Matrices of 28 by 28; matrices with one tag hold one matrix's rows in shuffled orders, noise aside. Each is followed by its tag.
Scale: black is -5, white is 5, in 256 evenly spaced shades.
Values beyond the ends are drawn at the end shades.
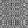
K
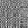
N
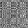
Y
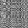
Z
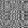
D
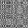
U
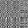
N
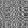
D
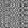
D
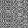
U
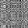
Z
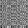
Y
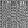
Y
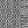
N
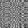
D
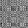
Y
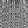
K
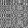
U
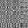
N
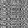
Z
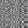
D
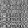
Z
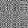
N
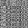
Z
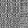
N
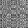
Y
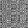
Y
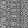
Z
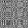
U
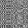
U
